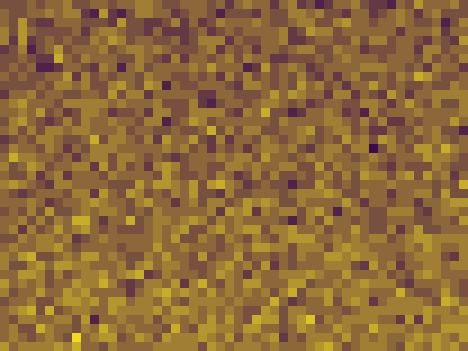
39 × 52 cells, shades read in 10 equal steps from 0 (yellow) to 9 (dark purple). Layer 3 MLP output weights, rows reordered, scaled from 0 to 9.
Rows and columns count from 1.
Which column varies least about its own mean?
49
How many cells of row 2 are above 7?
3
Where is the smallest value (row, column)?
38, 9
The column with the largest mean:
21
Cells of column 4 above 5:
11
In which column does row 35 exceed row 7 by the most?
7
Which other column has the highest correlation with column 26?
20
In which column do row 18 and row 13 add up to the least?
30
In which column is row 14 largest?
19
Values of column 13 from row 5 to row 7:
3 6 5
